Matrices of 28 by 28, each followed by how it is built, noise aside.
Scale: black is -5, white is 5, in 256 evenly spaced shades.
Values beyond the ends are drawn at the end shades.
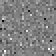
sparse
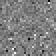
sparse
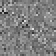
block diagonal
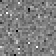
sparse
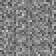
repeating rows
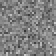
noise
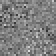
block diagonal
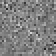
block diagonal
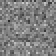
low rank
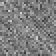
Toeplitz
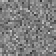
noise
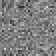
low rank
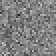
noise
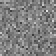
noise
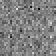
low rank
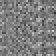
repeating rows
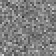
noise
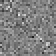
block diagonal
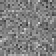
repeating rows
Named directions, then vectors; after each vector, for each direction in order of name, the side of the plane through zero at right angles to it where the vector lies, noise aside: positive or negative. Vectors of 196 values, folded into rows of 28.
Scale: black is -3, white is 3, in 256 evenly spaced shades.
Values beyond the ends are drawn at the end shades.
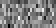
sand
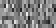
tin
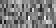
negative, negative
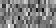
negative, positive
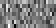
negative, positive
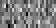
positive, negative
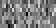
positive, negative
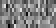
positive, negative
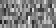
negative, negative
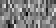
positive, negative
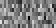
positive, positive
